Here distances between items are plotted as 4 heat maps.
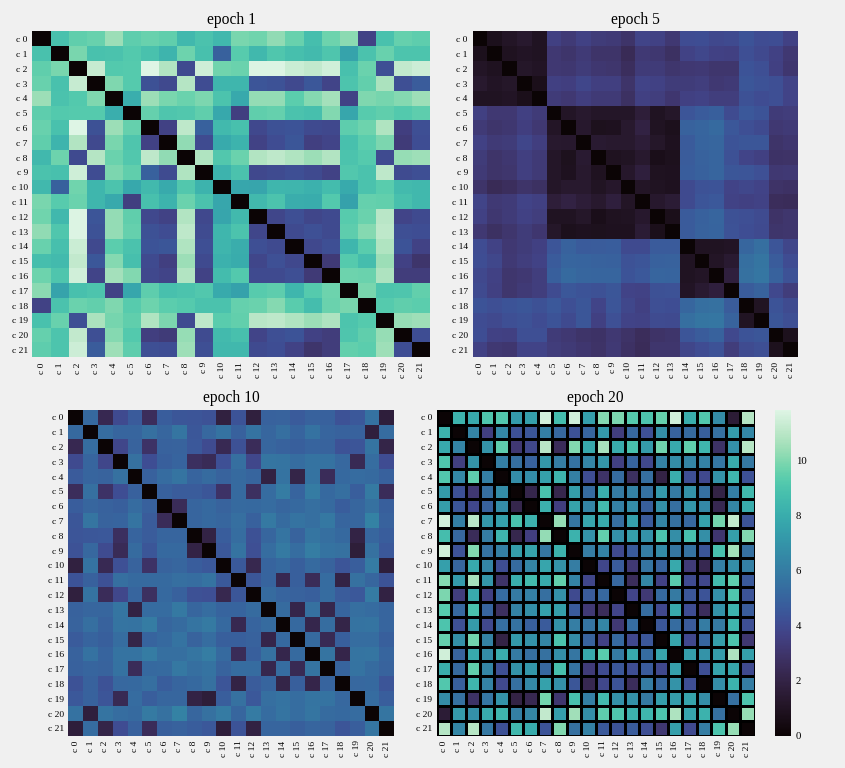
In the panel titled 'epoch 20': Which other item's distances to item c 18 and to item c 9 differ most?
c 10
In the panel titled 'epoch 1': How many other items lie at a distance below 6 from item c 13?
10
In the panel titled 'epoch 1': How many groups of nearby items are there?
6
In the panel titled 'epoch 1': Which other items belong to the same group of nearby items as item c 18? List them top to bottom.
c 0
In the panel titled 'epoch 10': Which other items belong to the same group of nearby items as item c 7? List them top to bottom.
c 6
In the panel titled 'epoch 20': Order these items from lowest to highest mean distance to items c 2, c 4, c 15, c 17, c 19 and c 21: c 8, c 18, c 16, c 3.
c 18, c 3, c 8, c 16
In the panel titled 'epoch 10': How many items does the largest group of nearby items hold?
6
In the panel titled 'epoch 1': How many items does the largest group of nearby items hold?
11
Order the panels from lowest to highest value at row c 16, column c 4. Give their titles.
epoch 5, epoch 10, epoch 20, epoch 1
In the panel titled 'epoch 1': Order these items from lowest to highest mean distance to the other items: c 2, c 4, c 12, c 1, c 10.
c 12, c 10, c 1, c 4, c 2
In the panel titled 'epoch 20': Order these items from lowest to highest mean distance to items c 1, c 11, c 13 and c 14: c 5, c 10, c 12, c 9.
c 12, c 10, c 9, c 5
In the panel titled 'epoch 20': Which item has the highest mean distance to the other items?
c 0
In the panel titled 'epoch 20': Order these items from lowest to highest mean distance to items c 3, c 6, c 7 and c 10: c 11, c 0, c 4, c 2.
c 4, c 11, c 2, c 0
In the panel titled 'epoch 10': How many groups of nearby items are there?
6
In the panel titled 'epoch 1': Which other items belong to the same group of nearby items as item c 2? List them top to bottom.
c 8, c 19
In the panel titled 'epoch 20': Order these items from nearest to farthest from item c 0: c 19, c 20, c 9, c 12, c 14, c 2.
c 20, c 19, c 2, c 14, c 12, c 9
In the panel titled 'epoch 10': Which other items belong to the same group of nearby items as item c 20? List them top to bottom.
c 1
